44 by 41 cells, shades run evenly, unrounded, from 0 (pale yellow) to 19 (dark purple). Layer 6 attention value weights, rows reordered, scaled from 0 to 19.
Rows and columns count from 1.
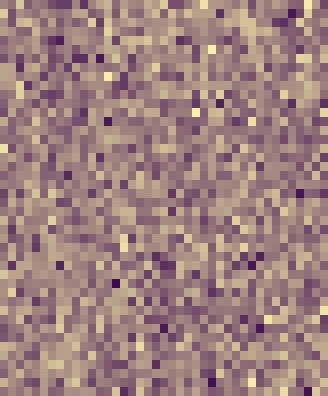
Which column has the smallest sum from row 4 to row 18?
14
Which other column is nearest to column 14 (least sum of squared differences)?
26
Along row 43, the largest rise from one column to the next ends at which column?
33
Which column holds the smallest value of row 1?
39
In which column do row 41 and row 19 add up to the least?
8
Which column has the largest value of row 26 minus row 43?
41
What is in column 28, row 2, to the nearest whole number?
16
